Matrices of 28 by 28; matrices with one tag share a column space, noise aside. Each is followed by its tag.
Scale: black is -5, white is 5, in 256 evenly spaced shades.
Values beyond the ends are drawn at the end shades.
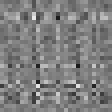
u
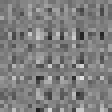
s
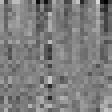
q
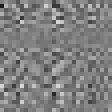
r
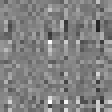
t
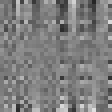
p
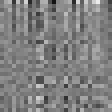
q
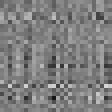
u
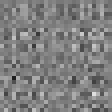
s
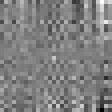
p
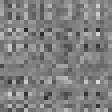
s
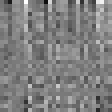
q
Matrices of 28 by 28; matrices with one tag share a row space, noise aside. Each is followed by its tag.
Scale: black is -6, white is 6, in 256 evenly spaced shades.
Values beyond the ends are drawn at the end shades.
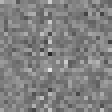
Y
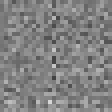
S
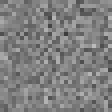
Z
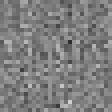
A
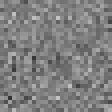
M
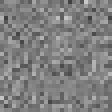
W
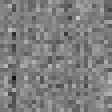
M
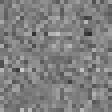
W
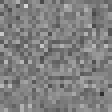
W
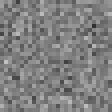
W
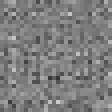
M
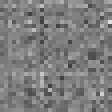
Y
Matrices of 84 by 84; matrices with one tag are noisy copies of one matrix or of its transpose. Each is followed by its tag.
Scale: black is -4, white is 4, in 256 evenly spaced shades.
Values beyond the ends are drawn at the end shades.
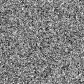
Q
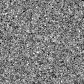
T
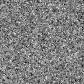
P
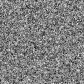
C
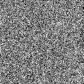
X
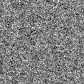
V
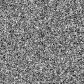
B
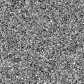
Q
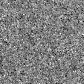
V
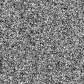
V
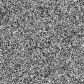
Q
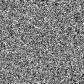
B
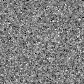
T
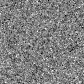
Q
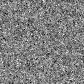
V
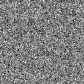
V
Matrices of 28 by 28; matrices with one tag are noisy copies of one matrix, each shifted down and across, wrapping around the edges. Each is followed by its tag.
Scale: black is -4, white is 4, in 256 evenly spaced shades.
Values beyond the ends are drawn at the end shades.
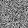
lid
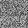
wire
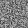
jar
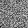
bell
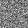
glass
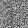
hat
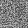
bell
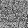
wire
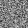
jar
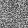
bell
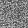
bell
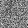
hat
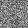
hat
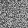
hat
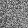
hat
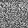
wire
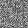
lid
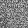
hat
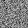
glass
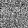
wire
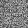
hat
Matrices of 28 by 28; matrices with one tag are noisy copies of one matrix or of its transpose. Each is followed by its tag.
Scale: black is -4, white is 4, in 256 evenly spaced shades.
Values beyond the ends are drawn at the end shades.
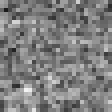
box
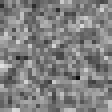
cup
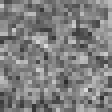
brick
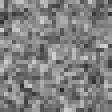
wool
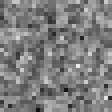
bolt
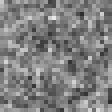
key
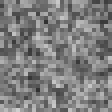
brick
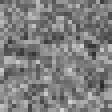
bolt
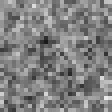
key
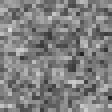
key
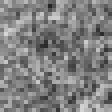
key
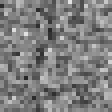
bolt
